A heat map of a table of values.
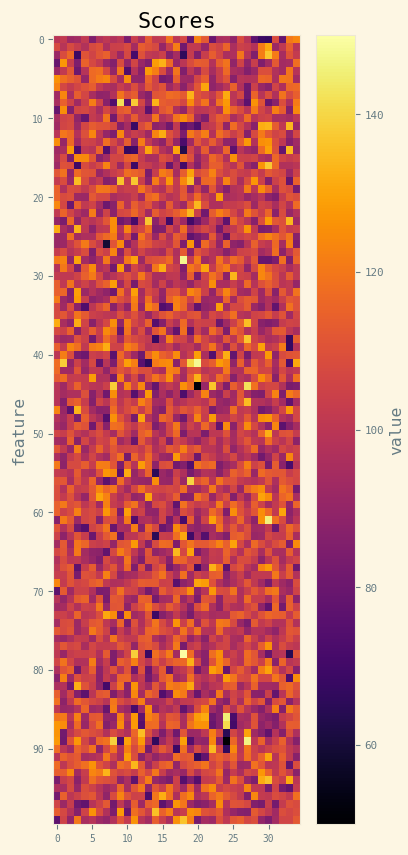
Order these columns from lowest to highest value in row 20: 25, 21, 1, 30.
30, 25, 21, 1
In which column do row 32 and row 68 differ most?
3
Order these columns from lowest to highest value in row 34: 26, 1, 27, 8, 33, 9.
8, 1, 9, 26, 27, 33
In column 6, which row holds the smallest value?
41
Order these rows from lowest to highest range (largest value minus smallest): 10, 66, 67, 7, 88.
66, 10, 7, 67, 88
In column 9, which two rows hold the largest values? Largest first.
8, 18
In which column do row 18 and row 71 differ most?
11
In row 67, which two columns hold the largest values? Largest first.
22, 30
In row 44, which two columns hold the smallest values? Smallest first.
20, 14
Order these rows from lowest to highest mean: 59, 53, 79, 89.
53, 89, 59, 79
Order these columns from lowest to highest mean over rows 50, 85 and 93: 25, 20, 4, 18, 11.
18, 11, 25, 20, 4
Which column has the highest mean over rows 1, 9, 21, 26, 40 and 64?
24
